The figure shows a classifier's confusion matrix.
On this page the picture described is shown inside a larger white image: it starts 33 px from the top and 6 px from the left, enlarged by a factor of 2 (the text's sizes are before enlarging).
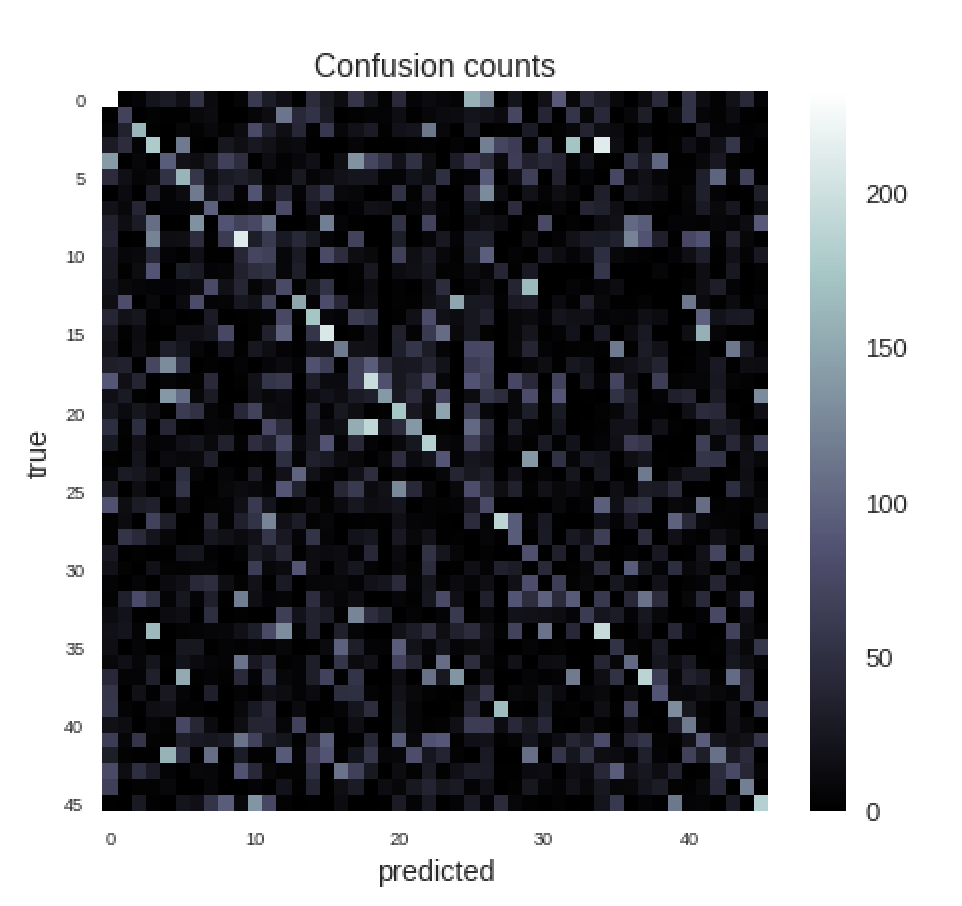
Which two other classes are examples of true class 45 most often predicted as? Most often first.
10, 39
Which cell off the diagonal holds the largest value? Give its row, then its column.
3, 34
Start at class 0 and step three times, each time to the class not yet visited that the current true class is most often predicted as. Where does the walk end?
23
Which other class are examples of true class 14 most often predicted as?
41
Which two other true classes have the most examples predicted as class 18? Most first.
21, 17
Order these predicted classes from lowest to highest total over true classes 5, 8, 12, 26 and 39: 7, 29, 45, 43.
43, 7, 45, 29
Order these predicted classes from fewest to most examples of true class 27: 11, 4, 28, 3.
4, 3, 28, 11
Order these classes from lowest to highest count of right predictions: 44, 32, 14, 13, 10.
10, 32, 44, 13, 14
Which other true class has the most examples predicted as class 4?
42
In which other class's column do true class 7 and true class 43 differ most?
16
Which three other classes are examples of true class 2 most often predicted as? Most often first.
22, 10, 15
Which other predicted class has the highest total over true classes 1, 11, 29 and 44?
12
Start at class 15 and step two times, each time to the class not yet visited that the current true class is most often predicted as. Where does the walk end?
9
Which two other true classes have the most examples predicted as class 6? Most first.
8, 13
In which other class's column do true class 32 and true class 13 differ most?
24
